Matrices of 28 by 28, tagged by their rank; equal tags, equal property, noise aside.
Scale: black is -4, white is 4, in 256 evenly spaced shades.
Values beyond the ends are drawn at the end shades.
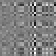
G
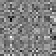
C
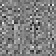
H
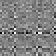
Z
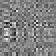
Z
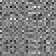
C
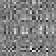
Z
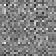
H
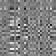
Z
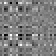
G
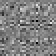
H
